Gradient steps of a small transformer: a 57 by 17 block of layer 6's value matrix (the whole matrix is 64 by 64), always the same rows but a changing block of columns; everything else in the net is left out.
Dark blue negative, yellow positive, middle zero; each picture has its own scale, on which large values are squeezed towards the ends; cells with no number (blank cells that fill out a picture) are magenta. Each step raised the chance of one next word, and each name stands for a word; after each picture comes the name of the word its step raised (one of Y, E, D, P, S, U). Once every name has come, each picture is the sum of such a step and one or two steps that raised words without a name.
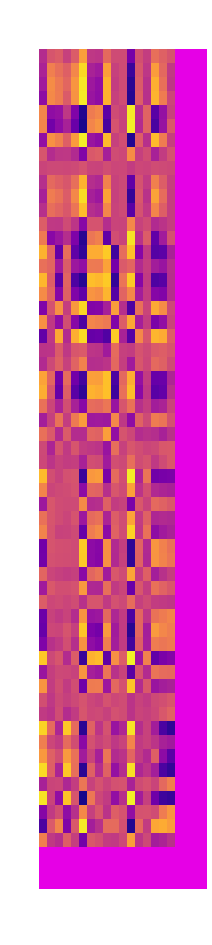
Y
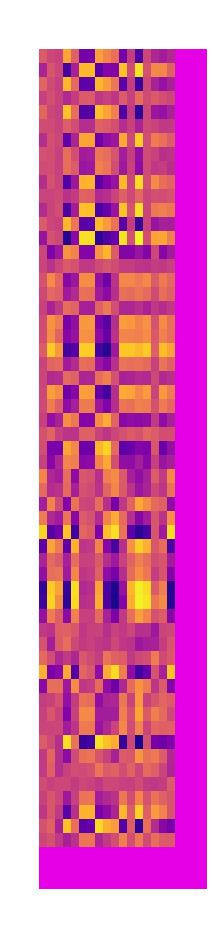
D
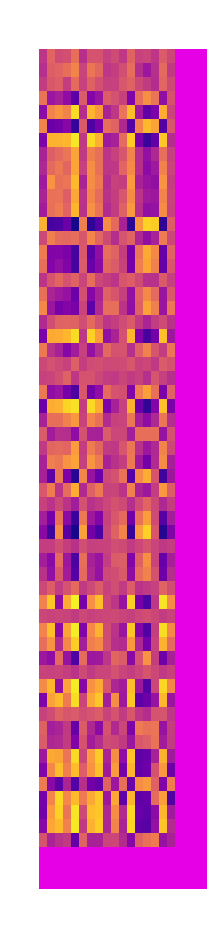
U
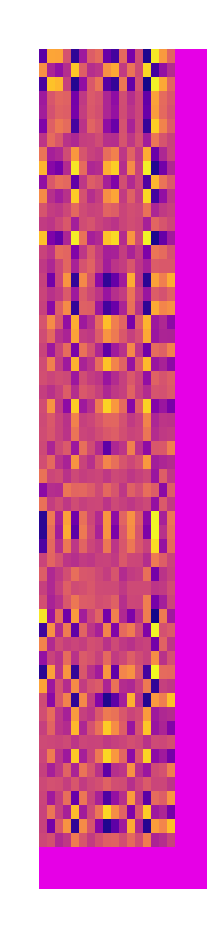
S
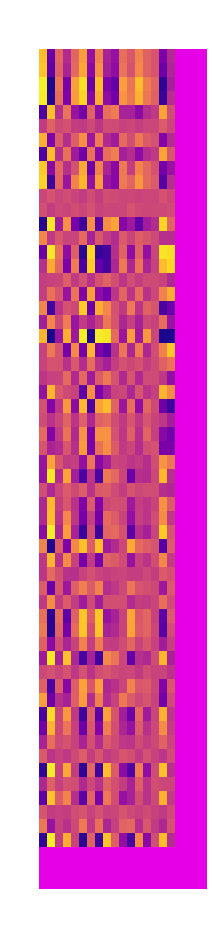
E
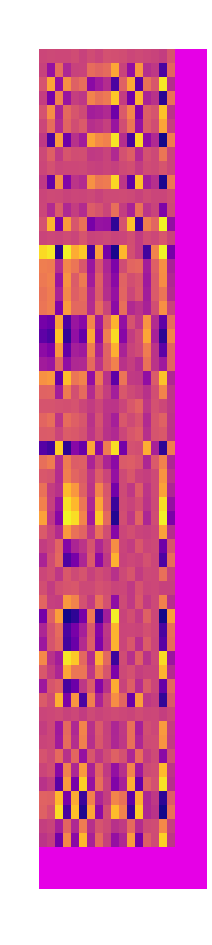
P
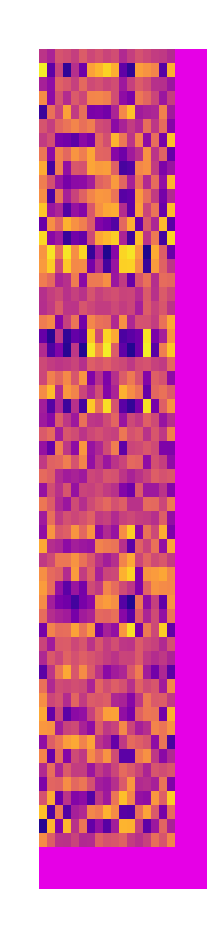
D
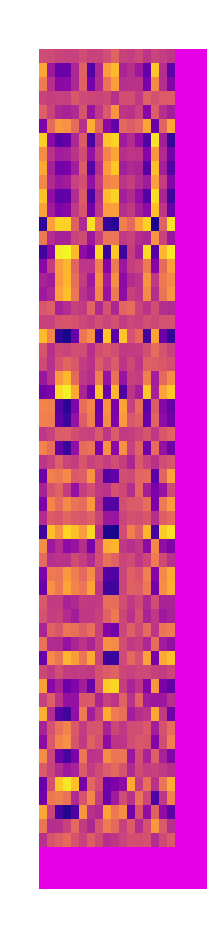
U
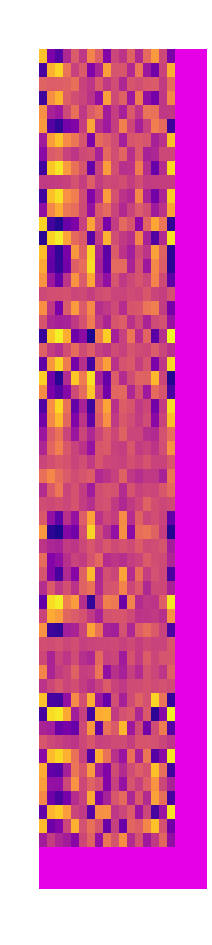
S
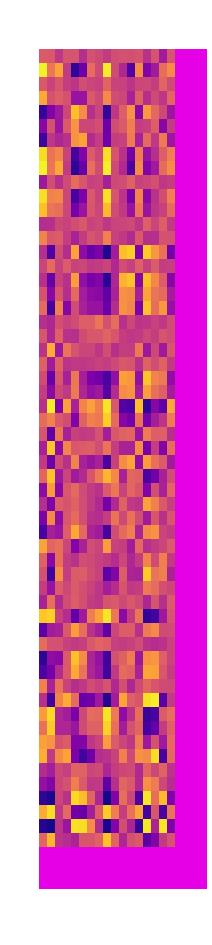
S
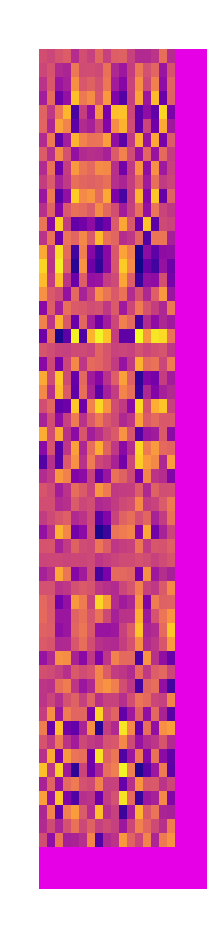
Y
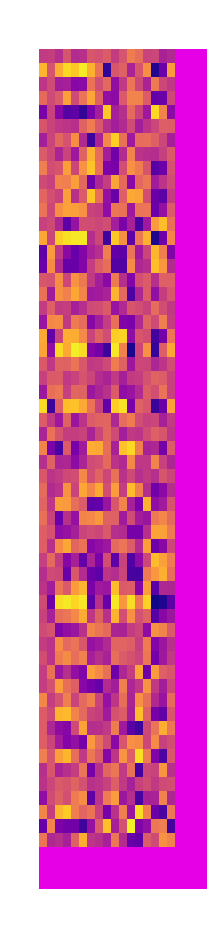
D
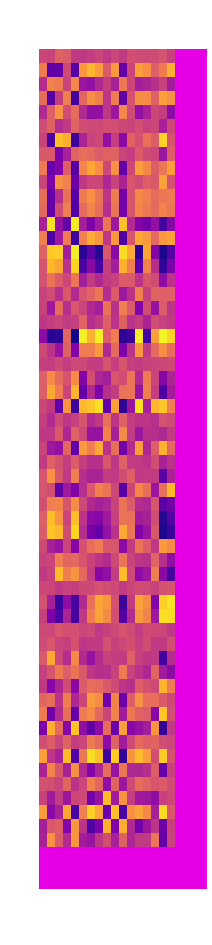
P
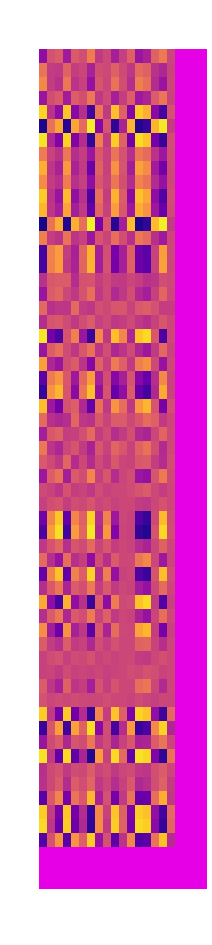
U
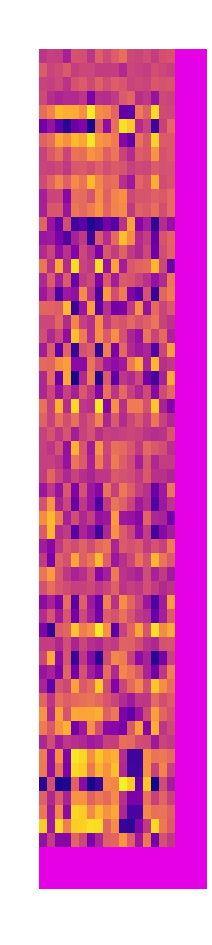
U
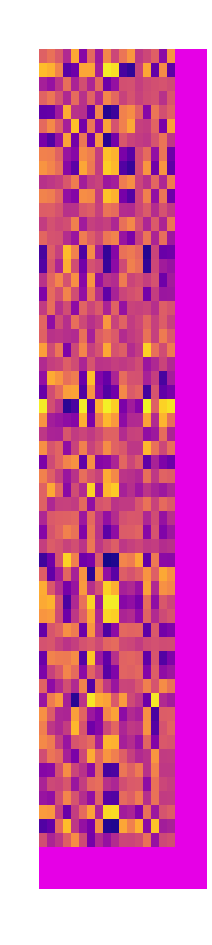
S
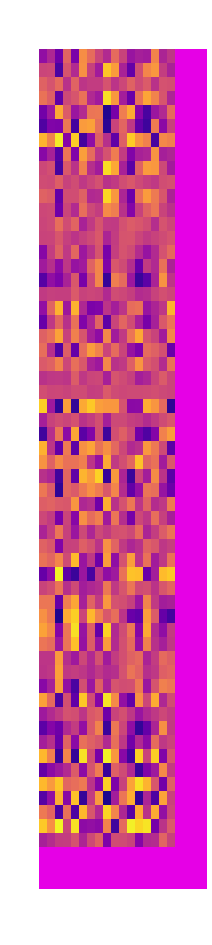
Y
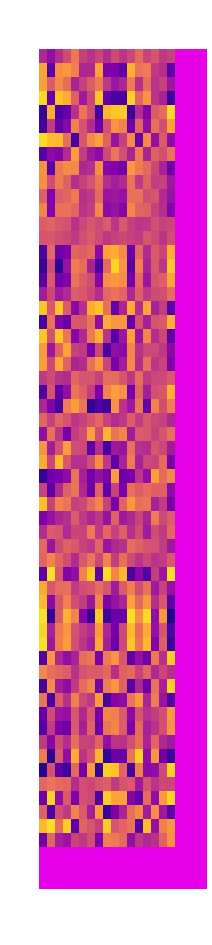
Y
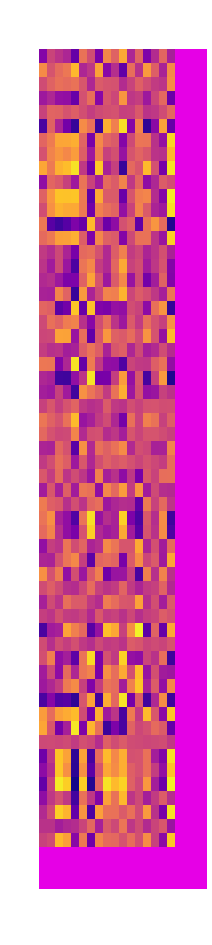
S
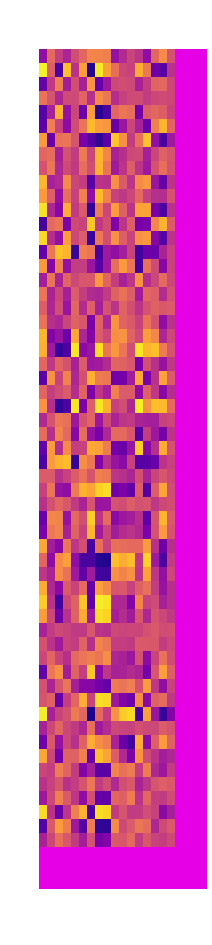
D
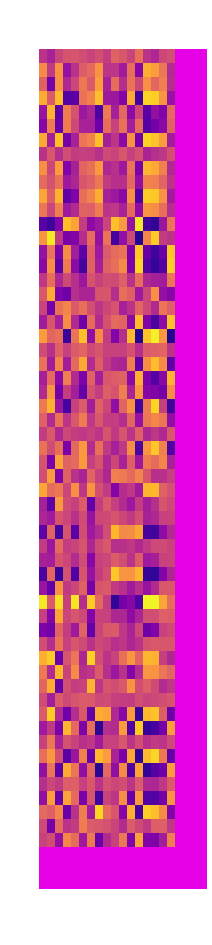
Y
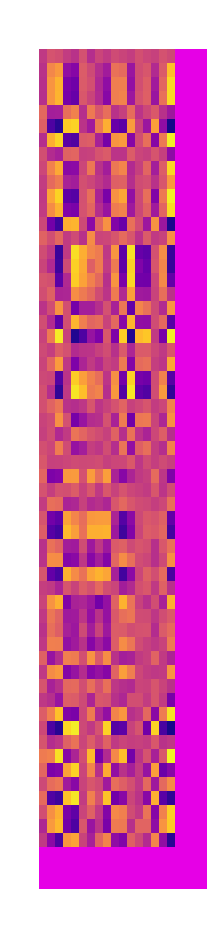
Y
